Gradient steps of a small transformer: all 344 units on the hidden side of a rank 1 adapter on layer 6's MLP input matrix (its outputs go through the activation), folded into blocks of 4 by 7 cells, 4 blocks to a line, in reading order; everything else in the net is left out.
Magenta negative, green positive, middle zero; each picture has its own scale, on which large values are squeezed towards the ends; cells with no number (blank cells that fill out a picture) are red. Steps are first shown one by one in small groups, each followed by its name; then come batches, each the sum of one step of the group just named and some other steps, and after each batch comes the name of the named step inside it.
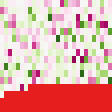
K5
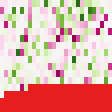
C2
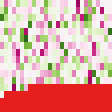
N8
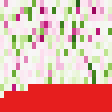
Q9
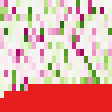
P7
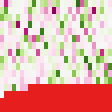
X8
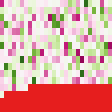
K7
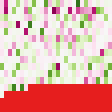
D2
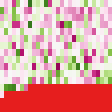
D2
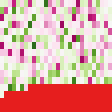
D2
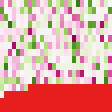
C2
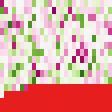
D2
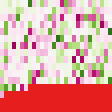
K5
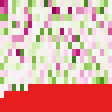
D2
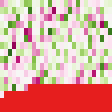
X8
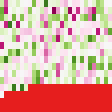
D2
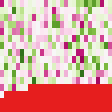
K7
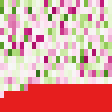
D2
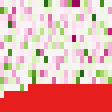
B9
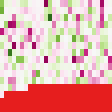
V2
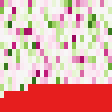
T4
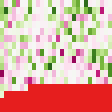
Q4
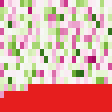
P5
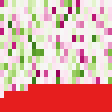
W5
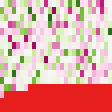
V2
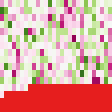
B9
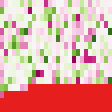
P5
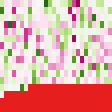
B9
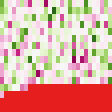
Q4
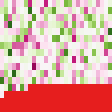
T4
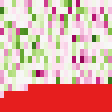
W5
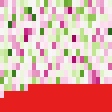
T4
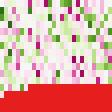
T4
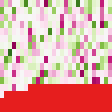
V2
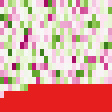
P5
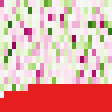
T4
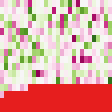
W5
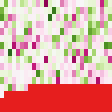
V2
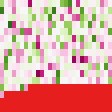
T4
